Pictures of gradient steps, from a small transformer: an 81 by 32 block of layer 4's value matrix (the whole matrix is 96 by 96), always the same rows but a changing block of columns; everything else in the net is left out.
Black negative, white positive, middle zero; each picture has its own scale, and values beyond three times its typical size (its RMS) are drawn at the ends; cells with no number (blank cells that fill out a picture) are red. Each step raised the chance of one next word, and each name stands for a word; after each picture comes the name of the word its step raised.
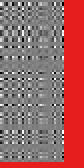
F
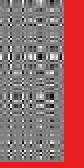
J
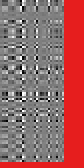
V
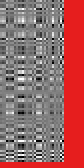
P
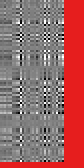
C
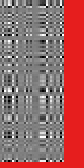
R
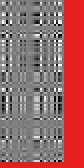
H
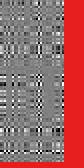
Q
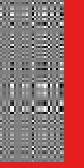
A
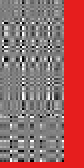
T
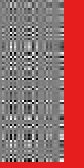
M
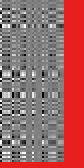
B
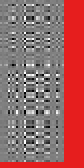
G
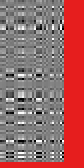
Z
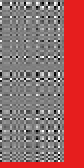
Z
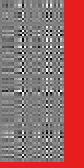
F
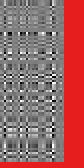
Q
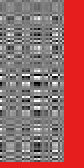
Q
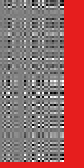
R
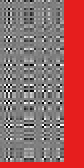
M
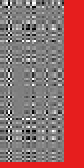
Z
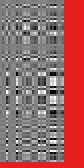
R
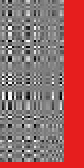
T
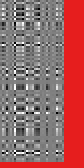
A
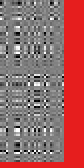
Q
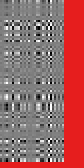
T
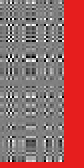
J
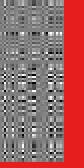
Q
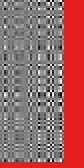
M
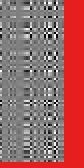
B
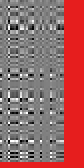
Z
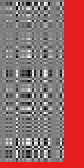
B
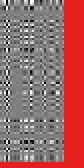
V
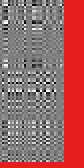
G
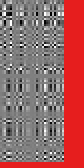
A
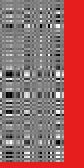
B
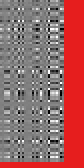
V
